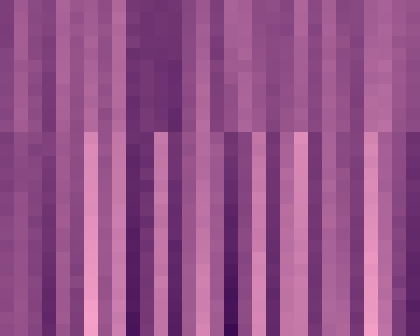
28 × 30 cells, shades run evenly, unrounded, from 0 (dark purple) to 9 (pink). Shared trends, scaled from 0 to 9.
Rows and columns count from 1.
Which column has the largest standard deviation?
12
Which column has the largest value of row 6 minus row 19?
17
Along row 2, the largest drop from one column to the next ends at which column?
10
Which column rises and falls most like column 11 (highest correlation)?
28
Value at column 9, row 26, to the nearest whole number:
7
